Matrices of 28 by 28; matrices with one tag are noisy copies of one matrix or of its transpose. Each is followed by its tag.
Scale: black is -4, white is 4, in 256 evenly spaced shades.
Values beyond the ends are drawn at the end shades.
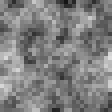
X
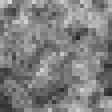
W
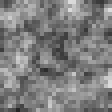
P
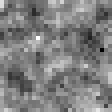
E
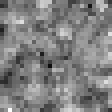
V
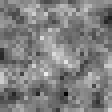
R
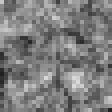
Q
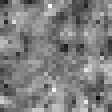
V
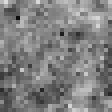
W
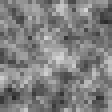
R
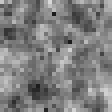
E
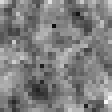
E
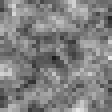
P
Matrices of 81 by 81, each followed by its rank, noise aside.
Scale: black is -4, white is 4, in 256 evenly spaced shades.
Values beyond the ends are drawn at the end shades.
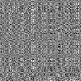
four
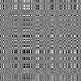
one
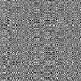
four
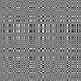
one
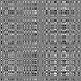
two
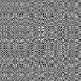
three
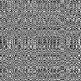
three
